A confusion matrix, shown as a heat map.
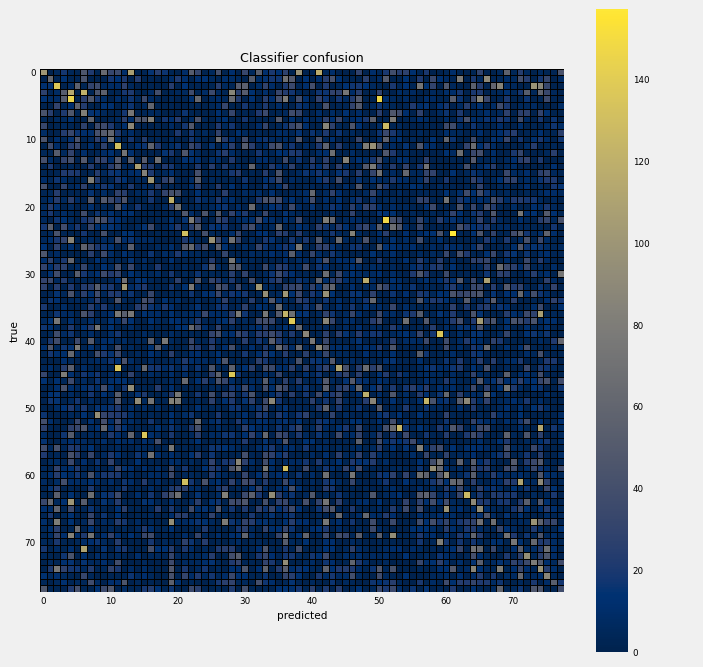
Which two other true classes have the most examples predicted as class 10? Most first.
9, 77
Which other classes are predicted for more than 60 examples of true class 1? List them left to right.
36, 62, 66
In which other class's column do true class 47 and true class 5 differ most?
13
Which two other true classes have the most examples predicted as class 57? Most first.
49, 14
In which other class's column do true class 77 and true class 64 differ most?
4
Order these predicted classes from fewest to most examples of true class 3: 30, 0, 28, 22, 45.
0, 22, 30, 45, 28
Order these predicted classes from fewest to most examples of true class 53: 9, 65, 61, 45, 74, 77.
77, 45, 65, 61, 9, 74
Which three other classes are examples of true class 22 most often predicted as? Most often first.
51, 42, 43
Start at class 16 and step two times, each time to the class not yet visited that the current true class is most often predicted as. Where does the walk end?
52
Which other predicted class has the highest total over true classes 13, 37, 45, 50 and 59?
28
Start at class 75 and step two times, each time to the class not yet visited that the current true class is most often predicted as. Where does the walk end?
6
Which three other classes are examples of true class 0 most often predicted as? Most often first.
41, 13, 38
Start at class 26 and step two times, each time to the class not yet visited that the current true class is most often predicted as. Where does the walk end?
8
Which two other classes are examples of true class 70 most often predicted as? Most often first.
59, 73
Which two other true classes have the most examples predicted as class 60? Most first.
65, 19
